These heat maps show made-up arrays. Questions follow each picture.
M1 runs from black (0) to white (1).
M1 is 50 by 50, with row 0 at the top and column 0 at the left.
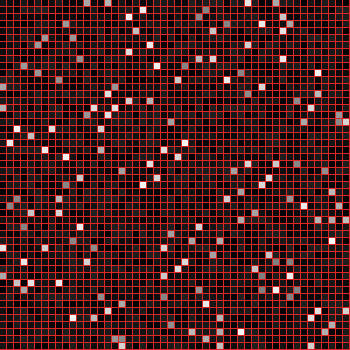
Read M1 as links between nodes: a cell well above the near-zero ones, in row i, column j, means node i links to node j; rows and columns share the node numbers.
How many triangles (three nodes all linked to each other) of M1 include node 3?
1
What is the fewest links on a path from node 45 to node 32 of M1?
7
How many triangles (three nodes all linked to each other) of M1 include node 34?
2
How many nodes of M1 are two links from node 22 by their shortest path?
4
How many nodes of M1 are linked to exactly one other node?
3
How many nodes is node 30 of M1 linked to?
3
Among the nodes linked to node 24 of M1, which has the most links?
node 17
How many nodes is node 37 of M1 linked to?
5
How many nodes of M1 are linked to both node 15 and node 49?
1
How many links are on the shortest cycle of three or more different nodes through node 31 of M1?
3
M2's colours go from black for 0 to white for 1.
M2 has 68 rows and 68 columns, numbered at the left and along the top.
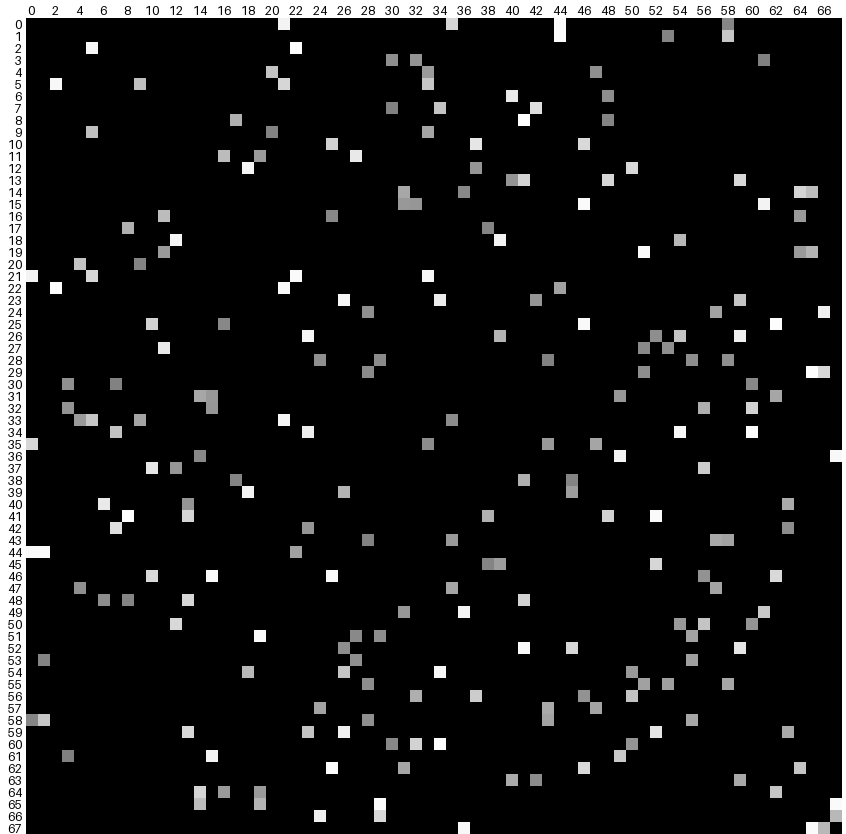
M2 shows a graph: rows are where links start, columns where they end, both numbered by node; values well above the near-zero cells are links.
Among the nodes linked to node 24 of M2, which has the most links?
node 28
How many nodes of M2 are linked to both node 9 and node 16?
0
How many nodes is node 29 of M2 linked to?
4
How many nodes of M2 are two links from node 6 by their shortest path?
4
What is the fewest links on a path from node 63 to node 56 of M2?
5
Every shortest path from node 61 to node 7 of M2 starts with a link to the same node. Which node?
node 3
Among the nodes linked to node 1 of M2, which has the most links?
node 58
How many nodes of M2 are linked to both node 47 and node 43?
2
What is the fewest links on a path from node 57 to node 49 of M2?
5
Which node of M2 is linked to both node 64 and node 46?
node 62
